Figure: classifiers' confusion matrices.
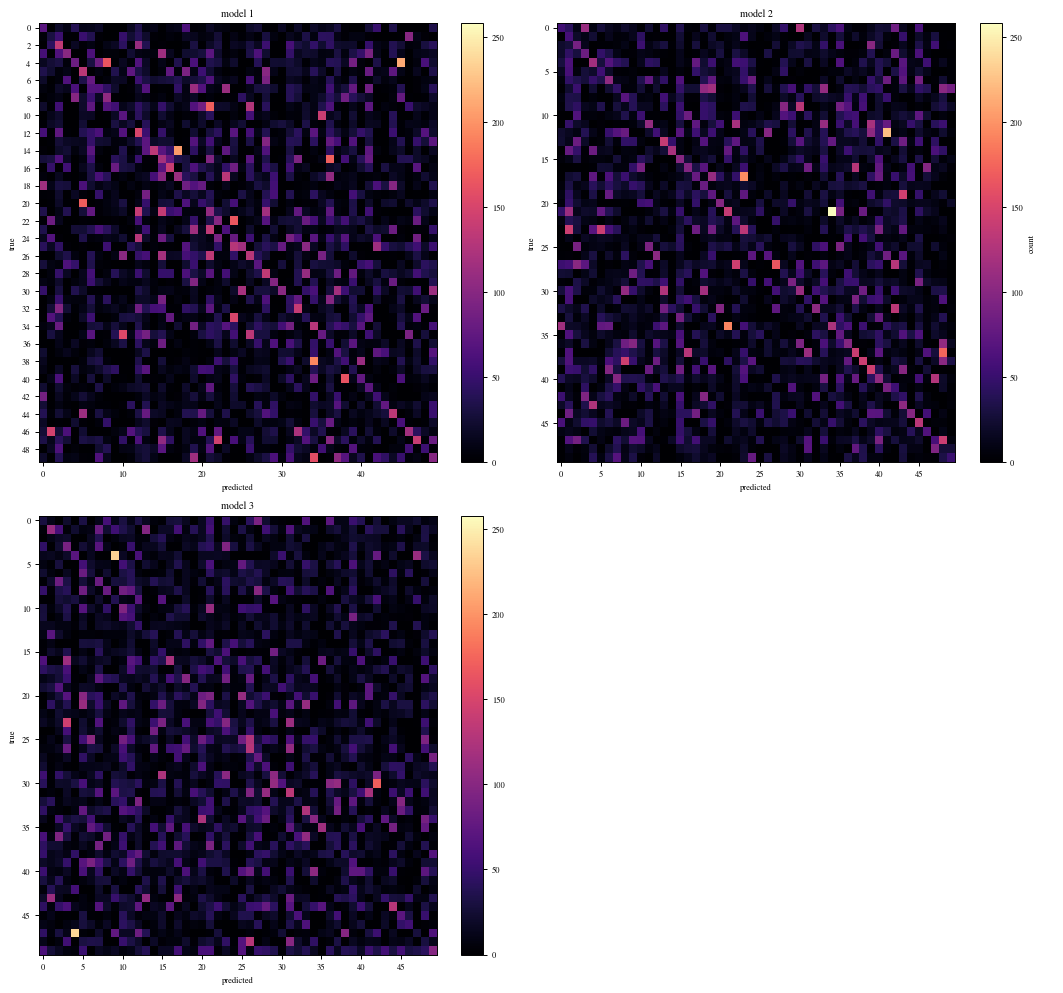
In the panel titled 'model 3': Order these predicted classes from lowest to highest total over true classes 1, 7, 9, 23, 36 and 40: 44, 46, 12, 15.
46, 44, 12, 15
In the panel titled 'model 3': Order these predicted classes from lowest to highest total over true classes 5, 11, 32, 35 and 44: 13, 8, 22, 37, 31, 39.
13, 8, 22, 37, 31, 39
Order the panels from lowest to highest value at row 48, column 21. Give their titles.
model 2, model 3, model 1
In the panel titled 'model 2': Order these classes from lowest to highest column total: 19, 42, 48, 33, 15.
42, 48, 19, 33, 15
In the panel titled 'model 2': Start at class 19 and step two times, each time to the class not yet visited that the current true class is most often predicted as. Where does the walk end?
4
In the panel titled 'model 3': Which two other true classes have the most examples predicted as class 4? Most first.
47, 42
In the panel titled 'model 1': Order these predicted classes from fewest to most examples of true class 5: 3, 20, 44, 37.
3, 37, 20, 44
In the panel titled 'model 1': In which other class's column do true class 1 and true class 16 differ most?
46
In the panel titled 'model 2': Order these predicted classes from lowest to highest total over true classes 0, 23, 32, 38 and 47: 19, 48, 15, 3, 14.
14, 19, 15, 3, 48
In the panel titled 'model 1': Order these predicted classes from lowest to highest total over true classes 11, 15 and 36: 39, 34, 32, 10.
34, 10, 39, 32
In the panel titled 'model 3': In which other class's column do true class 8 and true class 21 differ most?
20
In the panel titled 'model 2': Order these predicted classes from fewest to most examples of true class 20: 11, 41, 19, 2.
19, 2, 41, 11
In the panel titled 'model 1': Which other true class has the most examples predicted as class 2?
32
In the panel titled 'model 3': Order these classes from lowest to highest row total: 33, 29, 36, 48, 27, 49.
27, 48, 36, 29, 33, 49
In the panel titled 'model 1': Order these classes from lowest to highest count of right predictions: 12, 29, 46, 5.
29, 46, 5, 12
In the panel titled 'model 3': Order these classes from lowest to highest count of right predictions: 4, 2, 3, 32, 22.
2, 32, 22, 4, 3
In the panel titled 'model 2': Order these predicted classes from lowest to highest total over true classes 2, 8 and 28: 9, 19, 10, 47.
19, 47, 10, 9
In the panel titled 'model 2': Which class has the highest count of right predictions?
27
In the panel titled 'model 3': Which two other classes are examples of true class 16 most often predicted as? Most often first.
3, 35
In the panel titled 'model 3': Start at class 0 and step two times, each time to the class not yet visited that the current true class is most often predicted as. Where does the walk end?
49
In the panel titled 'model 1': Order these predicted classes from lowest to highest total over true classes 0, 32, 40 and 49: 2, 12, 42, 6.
6, 42, 12, 2
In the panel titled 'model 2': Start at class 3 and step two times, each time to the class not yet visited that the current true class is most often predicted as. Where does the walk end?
18
